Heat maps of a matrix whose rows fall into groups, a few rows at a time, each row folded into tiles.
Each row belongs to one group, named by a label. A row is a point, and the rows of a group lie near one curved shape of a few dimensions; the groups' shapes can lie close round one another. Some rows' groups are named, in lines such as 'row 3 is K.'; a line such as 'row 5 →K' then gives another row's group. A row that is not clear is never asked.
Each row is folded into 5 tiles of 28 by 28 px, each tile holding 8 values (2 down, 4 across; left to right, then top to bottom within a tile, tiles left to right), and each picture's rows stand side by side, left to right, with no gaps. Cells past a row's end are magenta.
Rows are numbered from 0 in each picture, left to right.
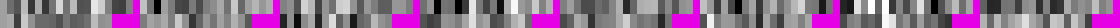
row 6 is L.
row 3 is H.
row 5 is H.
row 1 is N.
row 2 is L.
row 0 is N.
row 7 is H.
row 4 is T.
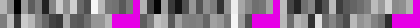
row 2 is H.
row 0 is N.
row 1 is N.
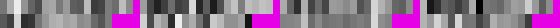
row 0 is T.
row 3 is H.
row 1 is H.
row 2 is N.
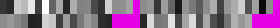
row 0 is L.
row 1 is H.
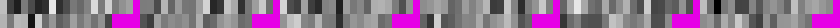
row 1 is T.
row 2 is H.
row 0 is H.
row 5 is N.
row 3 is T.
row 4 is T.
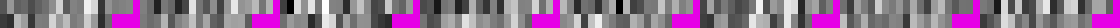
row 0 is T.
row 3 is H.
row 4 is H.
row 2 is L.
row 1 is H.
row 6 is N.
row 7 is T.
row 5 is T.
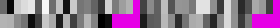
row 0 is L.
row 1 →T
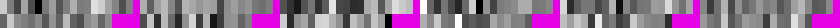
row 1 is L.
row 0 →H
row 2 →H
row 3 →H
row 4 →H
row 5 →N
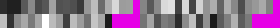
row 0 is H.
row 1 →L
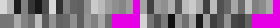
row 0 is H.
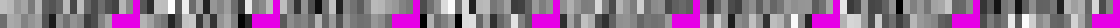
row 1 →L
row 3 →L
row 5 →N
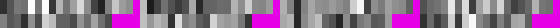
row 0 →L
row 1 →H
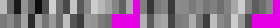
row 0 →H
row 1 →N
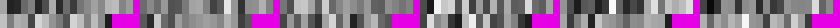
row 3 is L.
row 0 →H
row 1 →T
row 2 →L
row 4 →H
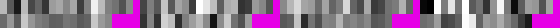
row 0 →N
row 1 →T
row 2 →T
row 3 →L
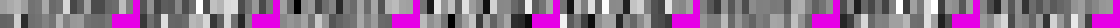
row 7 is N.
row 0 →T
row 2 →N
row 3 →L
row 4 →L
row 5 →N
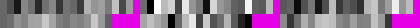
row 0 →H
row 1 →L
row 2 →H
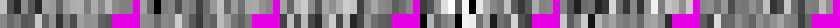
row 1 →N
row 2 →L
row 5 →T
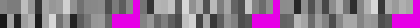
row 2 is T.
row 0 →L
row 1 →L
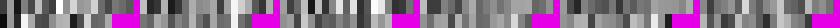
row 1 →N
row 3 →N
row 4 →N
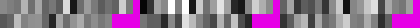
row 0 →T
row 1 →L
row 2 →T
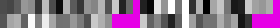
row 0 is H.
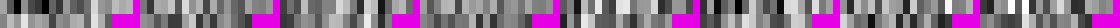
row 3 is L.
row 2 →T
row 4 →T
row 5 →H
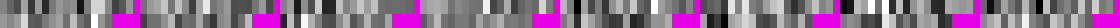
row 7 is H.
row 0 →N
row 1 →T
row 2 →T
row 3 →T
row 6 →L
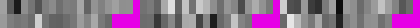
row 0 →N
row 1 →L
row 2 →H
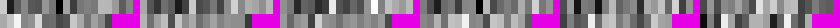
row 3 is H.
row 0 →H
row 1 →H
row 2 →H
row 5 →T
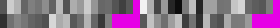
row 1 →H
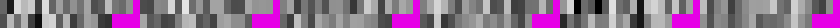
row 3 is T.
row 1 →L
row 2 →T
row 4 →H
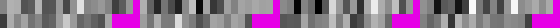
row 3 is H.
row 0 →T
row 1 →H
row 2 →H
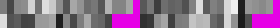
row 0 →L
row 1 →T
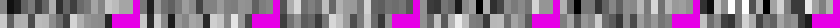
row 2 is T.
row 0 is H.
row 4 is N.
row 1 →N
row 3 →H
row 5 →L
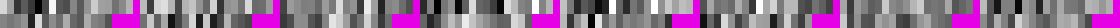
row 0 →H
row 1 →L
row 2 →T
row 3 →H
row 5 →T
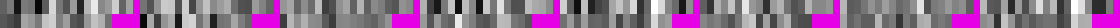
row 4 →N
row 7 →N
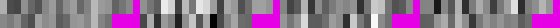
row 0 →N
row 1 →L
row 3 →T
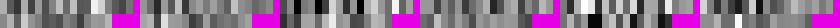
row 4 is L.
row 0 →N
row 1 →N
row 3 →T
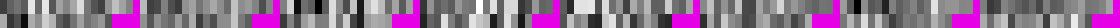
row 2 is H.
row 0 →L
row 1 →N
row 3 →T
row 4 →L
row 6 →N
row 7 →N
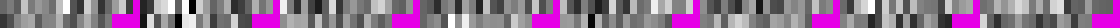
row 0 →T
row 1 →L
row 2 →H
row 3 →H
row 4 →H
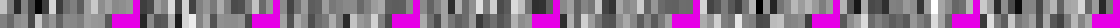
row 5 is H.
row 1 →L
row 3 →N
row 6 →N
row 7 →H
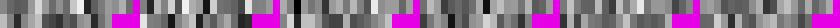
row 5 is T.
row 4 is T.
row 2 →N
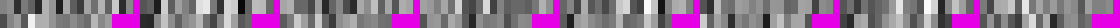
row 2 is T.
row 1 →T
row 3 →T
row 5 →N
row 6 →T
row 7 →L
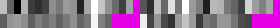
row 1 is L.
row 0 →N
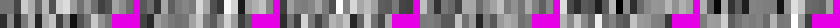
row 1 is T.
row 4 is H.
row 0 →L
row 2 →T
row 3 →N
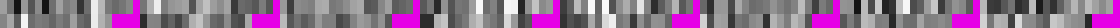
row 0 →N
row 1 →T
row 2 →N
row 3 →T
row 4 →L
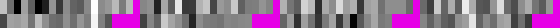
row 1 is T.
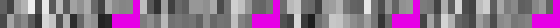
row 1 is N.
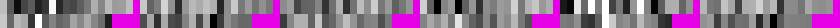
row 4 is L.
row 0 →H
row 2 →T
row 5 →L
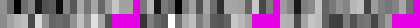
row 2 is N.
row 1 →H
